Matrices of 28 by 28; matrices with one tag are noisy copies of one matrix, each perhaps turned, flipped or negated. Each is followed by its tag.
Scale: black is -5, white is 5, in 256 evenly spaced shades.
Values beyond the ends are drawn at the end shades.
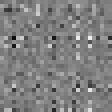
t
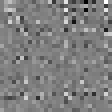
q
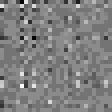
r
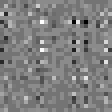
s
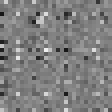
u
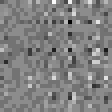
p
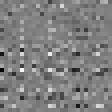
p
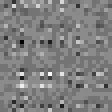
s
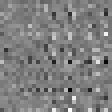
p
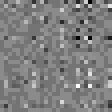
r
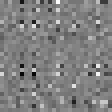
t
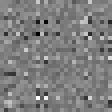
t
